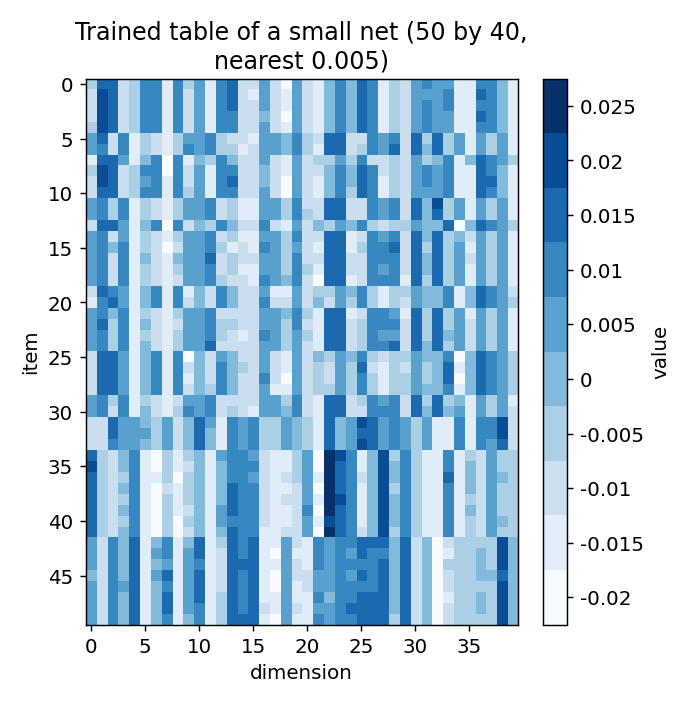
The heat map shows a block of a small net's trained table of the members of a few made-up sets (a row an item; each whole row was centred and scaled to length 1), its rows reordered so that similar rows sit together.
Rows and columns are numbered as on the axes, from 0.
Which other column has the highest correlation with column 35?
39
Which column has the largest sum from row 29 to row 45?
22
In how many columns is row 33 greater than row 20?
22
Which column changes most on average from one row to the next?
25
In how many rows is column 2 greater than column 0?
27
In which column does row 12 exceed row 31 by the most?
32
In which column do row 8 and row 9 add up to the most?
1
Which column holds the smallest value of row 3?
18
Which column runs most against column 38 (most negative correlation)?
33
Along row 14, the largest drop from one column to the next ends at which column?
24
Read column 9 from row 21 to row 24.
0.005 0.005 0.005 0.005
